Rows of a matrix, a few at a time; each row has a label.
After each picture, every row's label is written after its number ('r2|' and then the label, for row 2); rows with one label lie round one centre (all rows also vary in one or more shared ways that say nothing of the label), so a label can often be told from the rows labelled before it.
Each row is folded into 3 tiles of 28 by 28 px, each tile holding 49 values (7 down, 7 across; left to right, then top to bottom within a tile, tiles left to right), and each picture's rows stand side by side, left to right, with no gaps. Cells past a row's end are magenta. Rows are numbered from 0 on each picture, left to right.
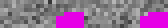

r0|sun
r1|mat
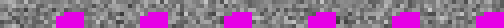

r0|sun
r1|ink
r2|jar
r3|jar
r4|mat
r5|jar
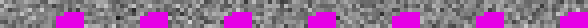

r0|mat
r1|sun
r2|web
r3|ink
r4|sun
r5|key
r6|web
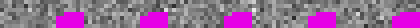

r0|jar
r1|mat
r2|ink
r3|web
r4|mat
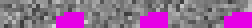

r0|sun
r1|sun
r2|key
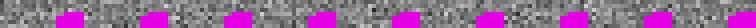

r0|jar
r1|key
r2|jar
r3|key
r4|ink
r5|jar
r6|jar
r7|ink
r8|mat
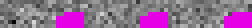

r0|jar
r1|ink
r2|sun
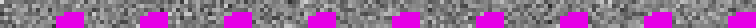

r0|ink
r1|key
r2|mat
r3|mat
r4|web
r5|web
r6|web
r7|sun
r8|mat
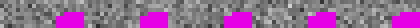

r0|sun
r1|jar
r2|key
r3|ink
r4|web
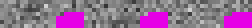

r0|sun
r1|key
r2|jar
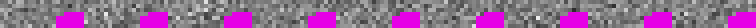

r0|sun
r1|key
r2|mat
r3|web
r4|key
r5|sun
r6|key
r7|web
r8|sun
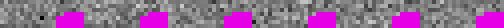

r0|jar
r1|key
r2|key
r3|mat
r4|mat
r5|web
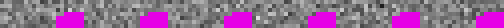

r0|jar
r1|key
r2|key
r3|ink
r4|web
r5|key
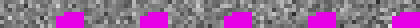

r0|web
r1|jar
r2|key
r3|mat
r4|sun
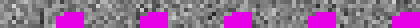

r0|key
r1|key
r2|sun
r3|ink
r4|mat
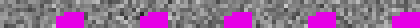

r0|sun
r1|ink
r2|key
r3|sun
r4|web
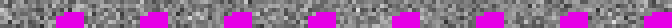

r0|key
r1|mat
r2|jar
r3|mat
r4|sun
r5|key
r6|jar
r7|mat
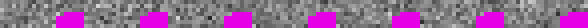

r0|sun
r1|key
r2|mat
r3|mat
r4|mat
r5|mat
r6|key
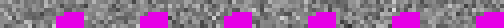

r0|sun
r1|sun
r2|web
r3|mat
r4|web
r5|ink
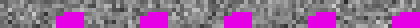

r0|jar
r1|key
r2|jar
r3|key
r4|web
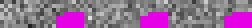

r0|key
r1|ink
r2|jar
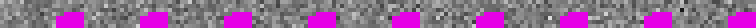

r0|sun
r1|sun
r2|web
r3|web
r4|ink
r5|sun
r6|web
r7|jar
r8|mat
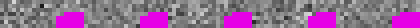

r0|jar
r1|mat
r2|mat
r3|sun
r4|key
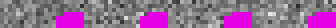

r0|ink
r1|sun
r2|web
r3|ink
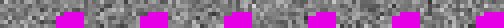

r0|key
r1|jar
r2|sun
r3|key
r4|sun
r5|mat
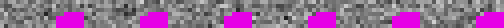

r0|sun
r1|sun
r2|key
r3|sun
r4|web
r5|key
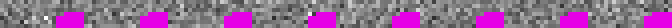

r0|mat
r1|web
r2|sun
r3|sun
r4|ink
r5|key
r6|jar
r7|mat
